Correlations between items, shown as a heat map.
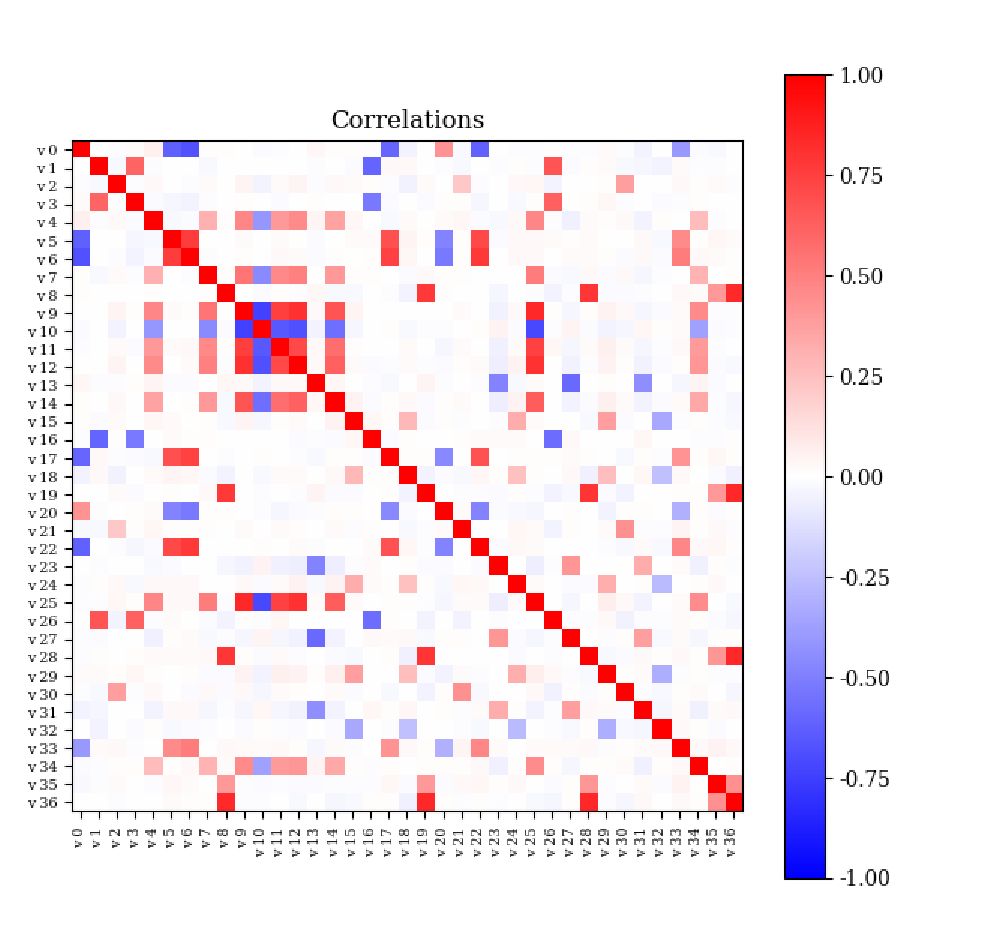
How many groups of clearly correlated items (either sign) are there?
7
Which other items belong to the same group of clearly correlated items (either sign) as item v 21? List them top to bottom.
v 2, v 30
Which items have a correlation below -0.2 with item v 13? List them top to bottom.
v 23, v 27, v 31
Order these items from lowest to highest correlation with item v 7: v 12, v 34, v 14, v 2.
v 2, v 34, v 14, v 12
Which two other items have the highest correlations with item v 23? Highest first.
v 27, v 31
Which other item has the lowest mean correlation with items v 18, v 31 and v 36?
v 13
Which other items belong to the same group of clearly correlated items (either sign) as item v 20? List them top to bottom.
v 0, v 5, v 6, v 17, v 22, v 33
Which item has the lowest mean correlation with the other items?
v 10
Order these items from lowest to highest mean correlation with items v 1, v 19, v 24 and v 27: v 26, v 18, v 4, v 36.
v 4, v 18, v 26, v 36
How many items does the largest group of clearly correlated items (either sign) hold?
9
